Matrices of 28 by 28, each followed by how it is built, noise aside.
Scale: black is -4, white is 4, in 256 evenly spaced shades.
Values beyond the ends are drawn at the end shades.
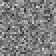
noise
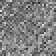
Hankel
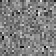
uneven rows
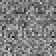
repeating columns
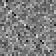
diagonal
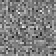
repeating columns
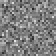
noise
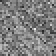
Toeplitz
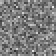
noise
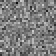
noise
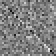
diagonal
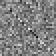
diagonal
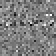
uneven rows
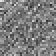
Hankel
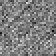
Hankel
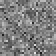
Toeplitz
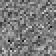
Hankel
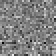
uneven rows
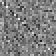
diagonal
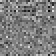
low rank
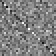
diagonal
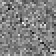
diagonal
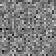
repeating columns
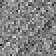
Hankel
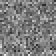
repeating columns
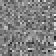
low rank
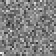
noise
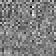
low rank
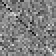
diagonal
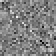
diagonal
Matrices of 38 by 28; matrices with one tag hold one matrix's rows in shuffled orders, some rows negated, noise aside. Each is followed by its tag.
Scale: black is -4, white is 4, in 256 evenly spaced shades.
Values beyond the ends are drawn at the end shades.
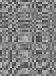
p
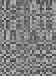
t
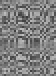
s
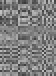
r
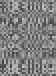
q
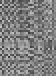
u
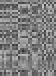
r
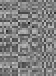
r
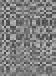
t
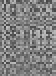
t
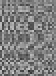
u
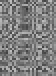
p
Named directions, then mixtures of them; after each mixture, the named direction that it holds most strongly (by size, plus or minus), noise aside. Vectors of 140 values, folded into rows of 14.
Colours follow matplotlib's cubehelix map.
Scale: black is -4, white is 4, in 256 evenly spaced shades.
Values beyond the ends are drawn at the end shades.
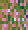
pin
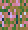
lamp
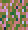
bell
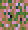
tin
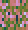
lamp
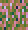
bell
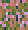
bell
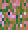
lamp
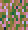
bell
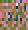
tin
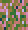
bell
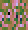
lamp
